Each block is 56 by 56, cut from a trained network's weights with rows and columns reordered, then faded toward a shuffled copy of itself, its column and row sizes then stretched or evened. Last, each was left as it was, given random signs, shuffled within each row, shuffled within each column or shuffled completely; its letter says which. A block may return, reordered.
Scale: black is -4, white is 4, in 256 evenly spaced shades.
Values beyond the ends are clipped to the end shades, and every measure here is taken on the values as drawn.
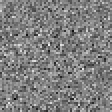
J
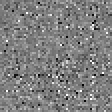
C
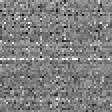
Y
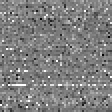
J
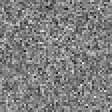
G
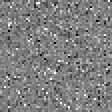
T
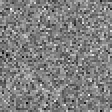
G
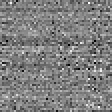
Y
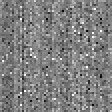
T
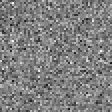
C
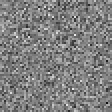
T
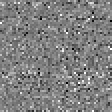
C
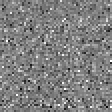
J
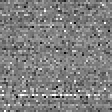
J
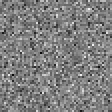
C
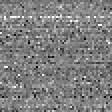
J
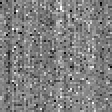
T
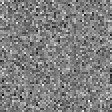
T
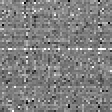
Y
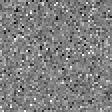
G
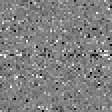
J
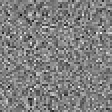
Y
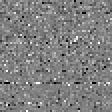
J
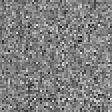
C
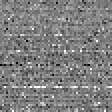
J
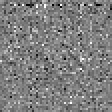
C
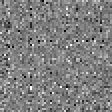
C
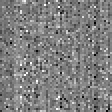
T
